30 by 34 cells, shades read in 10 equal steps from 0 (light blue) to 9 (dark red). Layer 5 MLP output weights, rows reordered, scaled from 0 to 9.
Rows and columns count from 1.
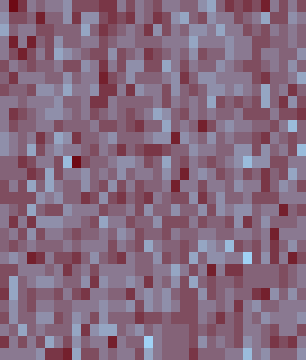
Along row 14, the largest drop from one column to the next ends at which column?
8
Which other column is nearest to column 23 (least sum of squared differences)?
14
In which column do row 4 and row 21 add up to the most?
2
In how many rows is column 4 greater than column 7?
12
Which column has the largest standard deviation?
30
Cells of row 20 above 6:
1
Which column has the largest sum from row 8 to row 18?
3
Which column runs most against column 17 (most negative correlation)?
22
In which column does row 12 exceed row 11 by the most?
33
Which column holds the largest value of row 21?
31
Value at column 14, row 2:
6
